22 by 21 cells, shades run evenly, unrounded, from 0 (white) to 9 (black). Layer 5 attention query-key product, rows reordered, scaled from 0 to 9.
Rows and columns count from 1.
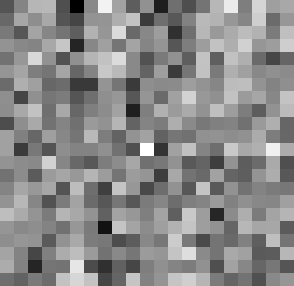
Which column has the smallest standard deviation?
1
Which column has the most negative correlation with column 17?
6
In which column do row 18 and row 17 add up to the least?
14
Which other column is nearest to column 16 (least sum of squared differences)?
19
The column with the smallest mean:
17
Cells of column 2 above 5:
4
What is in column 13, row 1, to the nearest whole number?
5
